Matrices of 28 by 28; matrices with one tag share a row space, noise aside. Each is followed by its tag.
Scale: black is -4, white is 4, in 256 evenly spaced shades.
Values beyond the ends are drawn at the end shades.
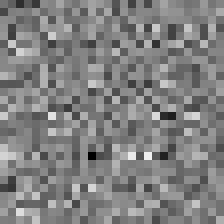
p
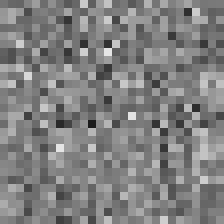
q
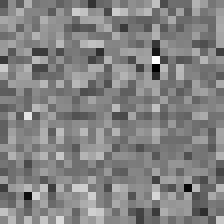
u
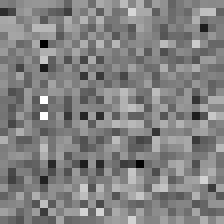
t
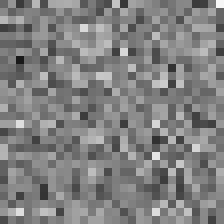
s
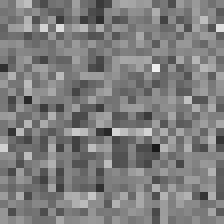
u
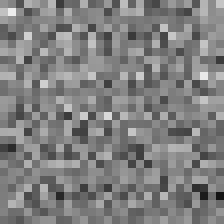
q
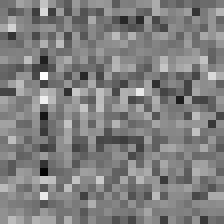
t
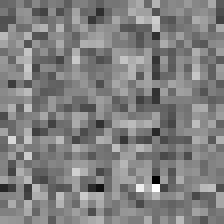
u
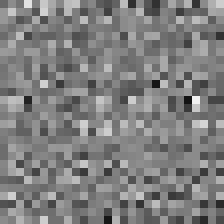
q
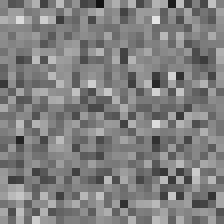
s
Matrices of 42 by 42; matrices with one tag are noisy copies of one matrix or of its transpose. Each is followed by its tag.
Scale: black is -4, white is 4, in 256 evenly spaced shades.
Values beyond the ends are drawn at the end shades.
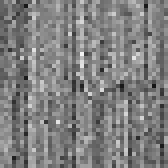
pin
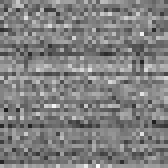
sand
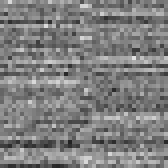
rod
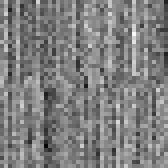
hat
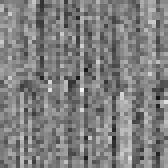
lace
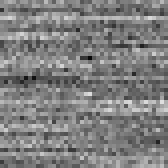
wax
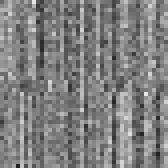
lace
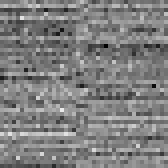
hat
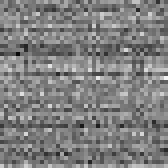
sand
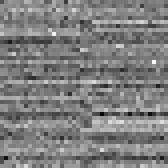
lace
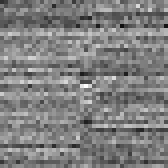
pin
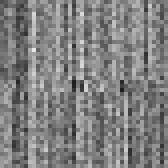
pin
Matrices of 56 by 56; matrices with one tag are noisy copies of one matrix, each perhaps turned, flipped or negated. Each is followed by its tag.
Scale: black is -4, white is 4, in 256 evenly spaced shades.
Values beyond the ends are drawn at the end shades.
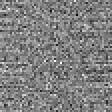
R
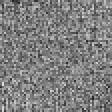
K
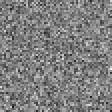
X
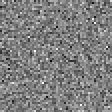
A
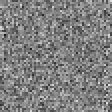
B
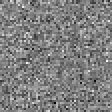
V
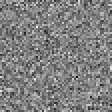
X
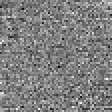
K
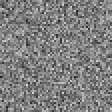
A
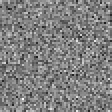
A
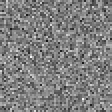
A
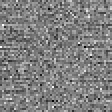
R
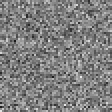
B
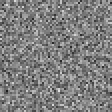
A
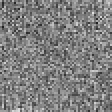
K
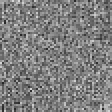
K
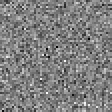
B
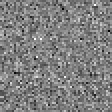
V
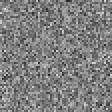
X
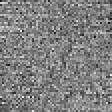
K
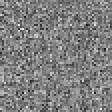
V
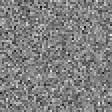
A
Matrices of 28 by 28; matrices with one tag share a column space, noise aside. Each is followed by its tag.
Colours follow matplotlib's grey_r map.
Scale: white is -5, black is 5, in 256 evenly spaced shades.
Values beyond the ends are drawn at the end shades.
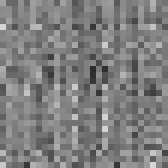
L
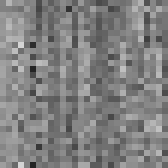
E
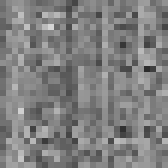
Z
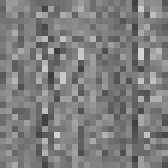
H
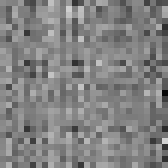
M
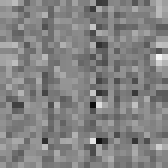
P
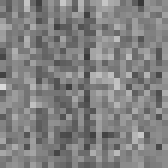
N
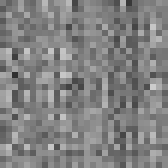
N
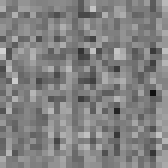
H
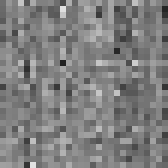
M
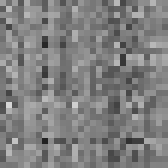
P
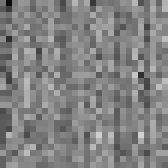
N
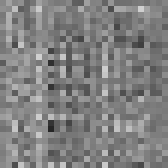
E
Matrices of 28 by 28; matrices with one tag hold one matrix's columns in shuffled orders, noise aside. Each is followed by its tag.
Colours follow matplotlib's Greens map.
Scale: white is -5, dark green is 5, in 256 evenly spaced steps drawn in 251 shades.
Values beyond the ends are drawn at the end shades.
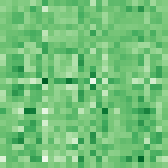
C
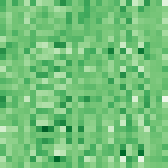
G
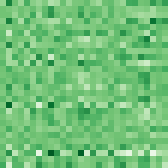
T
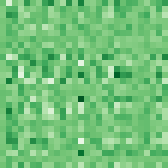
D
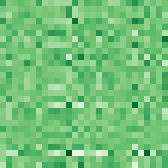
T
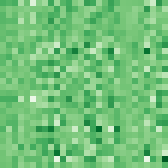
G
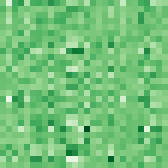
G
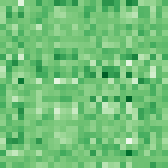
D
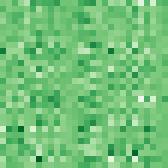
G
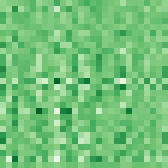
C
